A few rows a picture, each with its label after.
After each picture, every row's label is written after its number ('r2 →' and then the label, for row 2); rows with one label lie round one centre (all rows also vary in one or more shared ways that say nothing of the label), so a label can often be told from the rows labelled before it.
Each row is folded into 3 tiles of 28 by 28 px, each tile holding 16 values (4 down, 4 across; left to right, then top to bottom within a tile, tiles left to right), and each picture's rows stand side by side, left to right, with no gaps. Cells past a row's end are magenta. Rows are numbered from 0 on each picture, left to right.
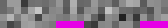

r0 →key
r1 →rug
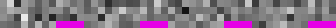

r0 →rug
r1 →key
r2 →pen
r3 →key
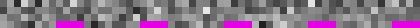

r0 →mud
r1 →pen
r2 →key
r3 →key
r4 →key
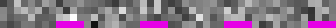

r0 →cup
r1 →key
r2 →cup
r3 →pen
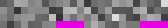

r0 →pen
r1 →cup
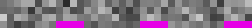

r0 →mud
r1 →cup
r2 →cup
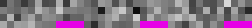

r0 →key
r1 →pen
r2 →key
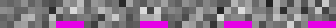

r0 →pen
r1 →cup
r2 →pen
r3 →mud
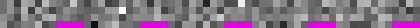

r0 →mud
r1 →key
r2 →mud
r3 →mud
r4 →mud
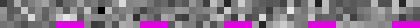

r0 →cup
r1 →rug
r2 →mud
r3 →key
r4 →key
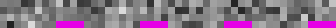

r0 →key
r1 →key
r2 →mud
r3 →pen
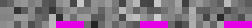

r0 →pen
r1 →mud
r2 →rug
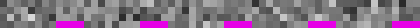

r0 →cup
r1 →rug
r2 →rug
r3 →cup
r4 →key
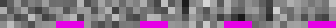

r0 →cup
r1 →cup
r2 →rug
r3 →rug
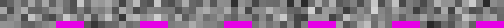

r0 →cup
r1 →mud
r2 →key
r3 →cup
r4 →key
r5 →mud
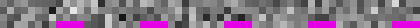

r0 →pen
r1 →rug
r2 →rug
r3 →key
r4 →key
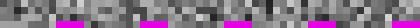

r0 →pen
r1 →pen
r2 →cup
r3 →rug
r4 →pen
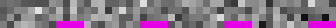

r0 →key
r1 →key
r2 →mud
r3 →rug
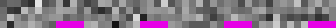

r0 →key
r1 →pen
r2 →cup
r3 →rug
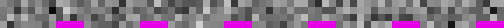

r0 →pen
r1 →mud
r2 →key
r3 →mud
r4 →rug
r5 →mud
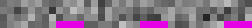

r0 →pen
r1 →rug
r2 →rug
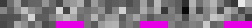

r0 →cup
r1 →key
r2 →mud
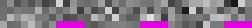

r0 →key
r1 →cup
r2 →mud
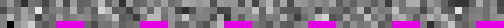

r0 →key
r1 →cup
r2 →pen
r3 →cup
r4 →cup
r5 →key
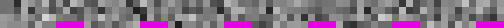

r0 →mud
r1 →pen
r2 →pen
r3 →rug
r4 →mud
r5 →rug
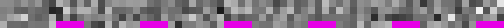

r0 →pen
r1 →rug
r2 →pen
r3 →key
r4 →rug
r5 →cup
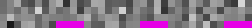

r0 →key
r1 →key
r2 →mud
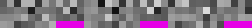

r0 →mud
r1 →mud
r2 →key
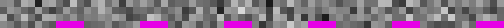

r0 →mud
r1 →cup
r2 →pen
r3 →rug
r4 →mud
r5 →cup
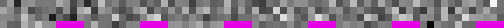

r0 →rug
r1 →cup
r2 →key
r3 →cup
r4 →cup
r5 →mud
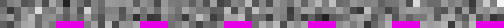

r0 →key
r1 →rug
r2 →cup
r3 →rug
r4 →pen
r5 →pen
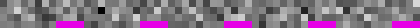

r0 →cup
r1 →pen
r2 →cup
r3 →pen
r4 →cup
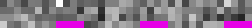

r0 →key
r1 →rug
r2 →rug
